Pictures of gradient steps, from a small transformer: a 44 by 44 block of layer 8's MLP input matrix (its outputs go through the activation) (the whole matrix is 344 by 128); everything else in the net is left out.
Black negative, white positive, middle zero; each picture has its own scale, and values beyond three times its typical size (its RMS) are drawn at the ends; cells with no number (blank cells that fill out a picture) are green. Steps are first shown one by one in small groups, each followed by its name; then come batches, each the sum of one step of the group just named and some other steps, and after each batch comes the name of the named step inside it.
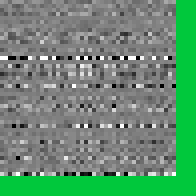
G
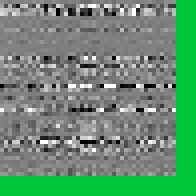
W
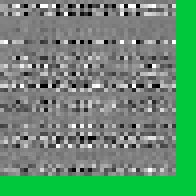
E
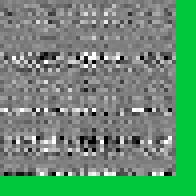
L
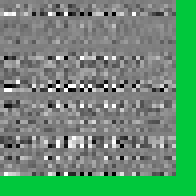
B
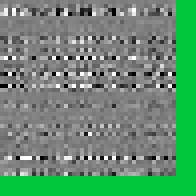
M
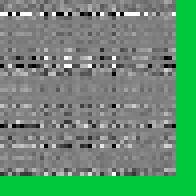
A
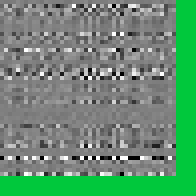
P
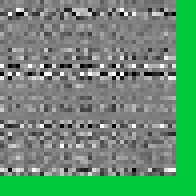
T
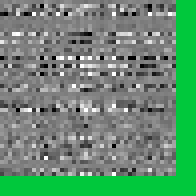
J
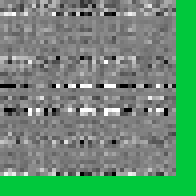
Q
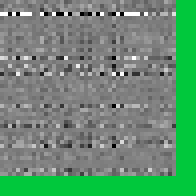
A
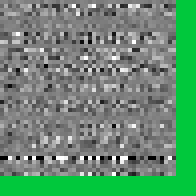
J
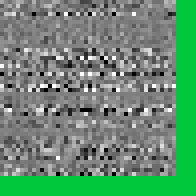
B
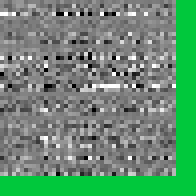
E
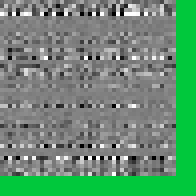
A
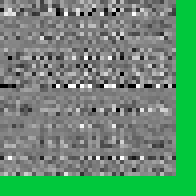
P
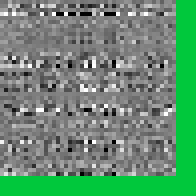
E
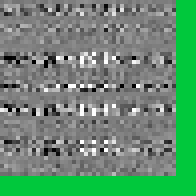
J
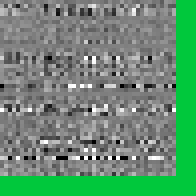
W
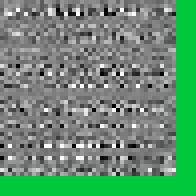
T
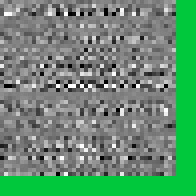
B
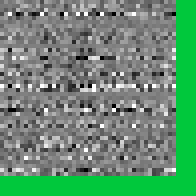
T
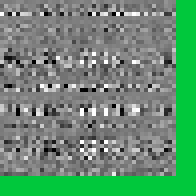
A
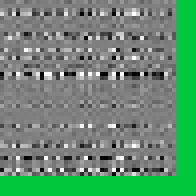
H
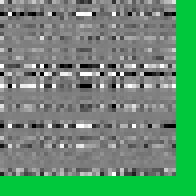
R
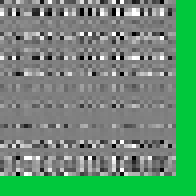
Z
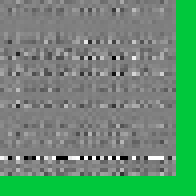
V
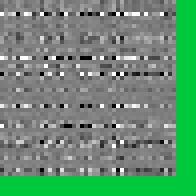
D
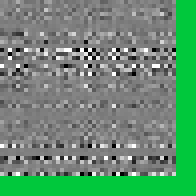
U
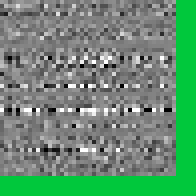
R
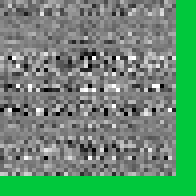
Z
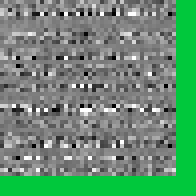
Z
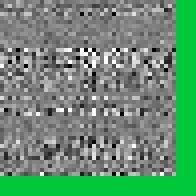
U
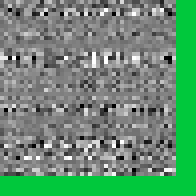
Z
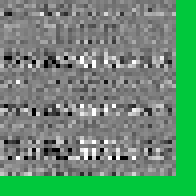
V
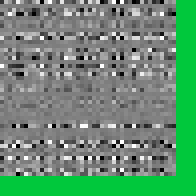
Z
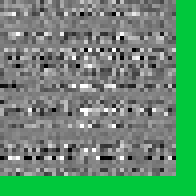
H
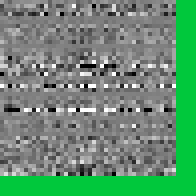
R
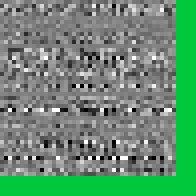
H
